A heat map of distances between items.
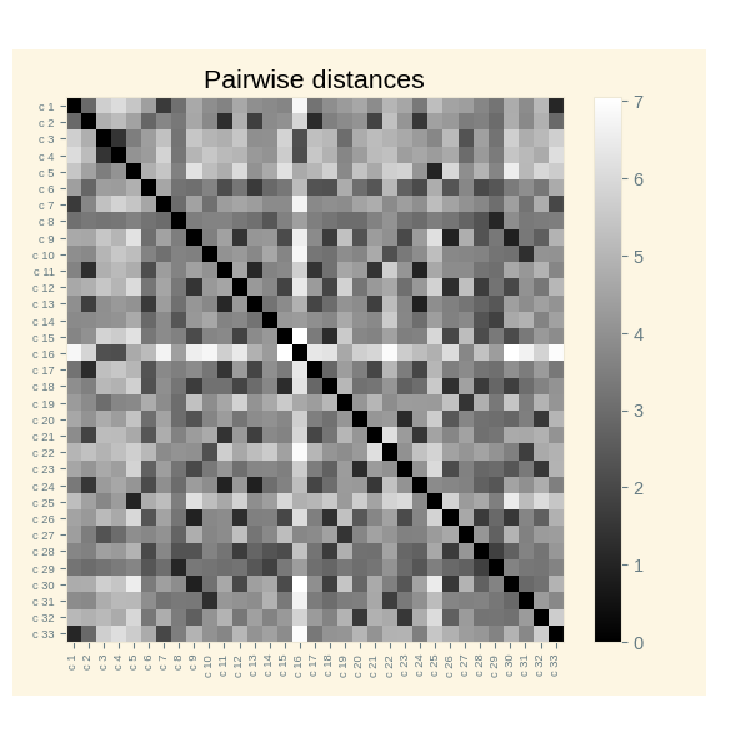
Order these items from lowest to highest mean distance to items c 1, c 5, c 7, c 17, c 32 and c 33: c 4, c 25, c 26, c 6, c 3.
c 6, c 26, c 25, c 3, c 4
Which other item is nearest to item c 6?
c 13
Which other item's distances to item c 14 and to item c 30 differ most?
c 9
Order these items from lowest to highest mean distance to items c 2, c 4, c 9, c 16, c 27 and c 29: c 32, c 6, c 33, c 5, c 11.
c 6, c 11, c 32, c 5, c 33
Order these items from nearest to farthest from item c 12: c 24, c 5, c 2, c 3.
c 24, c 2, c 3, c 5
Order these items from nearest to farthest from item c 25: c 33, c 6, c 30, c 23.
c 6, c 33, c 23, c 30
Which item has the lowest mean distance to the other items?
c 29
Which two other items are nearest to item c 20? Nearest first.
c 23, c 32
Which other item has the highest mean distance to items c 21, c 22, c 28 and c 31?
c 16
